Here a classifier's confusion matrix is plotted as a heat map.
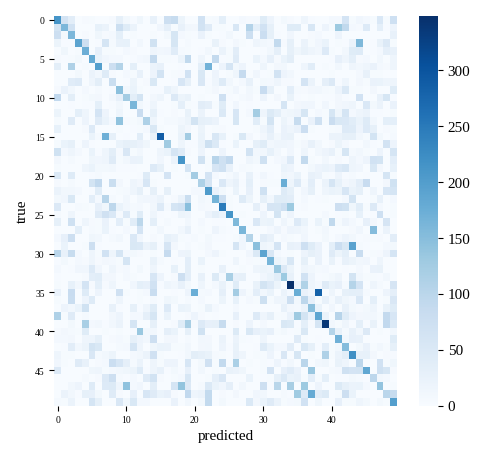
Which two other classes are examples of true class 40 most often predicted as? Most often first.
12, 21
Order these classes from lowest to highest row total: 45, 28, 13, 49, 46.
28, 46, 49, 45, 13
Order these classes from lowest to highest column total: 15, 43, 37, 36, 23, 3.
3, 15, 23, 37, 43, 36
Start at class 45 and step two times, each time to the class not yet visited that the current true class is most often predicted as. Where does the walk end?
4
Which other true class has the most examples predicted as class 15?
7
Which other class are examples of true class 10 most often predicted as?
0
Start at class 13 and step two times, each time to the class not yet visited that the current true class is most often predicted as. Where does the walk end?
30
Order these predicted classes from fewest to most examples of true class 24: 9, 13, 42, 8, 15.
13, 9, 15, 42, 8
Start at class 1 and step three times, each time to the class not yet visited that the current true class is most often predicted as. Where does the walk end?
36
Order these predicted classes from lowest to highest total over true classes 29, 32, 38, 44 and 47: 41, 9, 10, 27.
27, 9, 10, 41
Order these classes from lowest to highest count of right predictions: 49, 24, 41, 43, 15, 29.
29, 41, 49, 43, 24, 15
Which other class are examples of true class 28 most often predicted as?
2
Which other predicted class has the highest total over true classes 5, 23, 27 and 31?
19
